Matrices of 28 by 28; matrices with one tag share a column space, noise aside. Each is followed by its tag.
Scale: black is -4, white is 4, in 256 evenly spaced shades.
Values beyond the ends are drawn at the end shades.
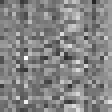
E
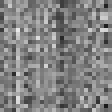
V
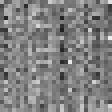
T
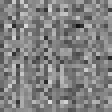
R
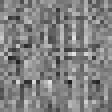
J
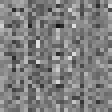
R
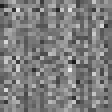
R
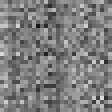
R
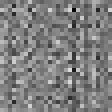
R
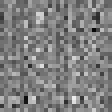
V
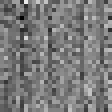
T
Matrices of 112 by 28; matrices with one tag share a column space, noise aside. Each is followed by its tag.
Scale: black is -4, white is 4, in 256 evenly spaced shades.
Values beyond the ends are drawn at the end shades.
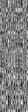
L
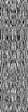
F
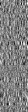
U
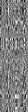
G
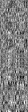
L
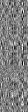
U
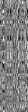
F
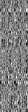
L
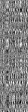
L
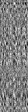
U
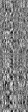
L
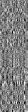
L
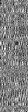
U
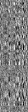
U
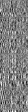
L
